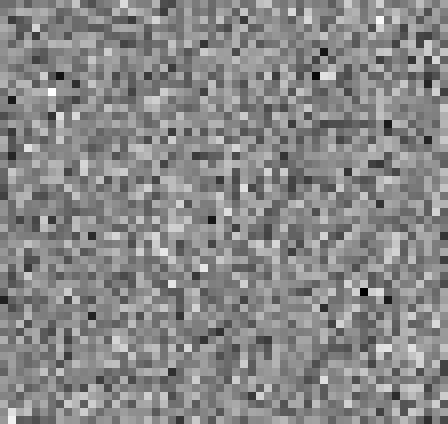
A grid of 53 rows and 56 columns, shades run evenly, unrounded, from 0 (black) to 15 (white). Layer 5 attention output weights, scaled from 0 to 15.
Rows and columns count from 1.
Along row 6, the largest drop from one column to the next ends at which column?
53
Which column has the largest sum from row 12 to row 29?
23
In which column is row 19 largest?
4
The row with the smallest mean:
10
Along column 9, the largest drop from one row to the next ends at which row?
38
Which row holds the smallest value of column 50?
50
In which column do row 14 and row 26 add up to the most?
56
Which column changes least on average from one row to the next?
29
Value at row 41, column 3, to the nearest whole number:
11
